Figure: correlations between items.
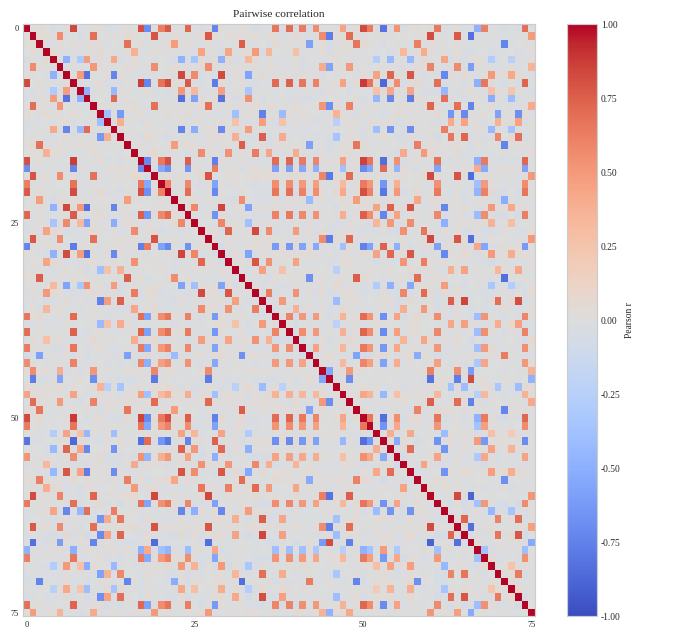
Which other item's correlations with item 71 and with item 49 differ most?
32
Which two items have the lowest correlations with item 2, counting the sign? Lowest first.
71, 42
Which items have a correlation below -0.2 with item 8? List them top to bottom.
4, 9, 13, 33, 62
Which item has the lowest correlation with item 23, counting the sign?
9
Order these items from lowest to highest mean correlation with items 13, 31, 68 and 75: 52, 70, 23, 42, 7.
23, 52, 42, 70, 7
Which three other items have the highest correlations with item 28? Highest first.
53, 18, 67
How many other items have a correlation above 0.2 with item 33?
4
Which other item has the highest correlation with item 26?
34
